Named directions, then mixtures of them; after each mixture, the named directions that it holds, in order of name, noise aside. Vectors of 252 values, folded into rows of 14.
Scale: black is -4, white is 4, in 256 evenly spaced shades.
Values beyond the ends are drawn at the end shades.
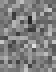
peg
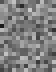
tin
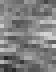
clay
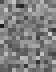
tin.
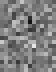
peg.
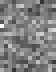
clay, tin.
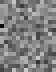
tin.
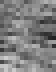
clay.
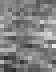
clay.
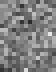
clay, peg, tin.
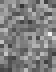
clay, peg, tin.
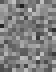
tin.
